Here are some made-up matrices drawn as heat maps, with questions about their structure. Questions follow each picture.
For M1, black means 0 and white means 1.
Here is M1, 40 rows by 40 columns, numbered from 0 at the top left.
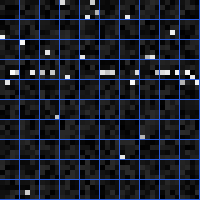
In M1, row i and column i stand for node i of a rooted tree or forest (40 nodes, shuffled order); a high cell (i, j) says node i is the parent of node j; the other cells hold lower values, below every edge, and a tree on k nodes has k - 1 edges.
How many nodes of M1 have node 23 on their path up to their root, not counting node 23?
8
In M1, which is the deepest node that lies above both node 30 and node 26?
11
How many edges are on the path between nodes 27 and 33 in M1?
2
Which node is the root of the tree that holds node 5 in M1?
15
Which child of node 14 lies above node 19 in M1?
2
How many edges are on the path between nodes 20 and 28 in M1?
3
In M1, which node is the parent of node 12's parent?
7
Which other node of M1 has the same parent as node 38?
13
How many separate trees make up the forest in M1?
4
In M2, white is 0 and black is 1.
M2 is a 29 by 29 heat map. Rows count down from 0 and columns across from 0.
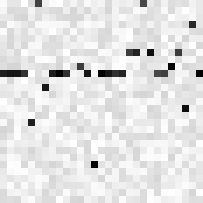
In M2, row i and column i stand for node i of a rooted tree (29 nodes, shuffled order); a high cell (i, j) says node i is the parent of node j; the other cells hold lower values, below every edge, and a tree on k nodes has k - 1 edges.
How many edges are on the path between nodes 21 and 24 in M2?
4
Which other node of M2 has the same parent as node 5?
20
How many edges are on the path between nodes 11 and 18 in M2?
4
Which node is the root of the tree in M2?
10
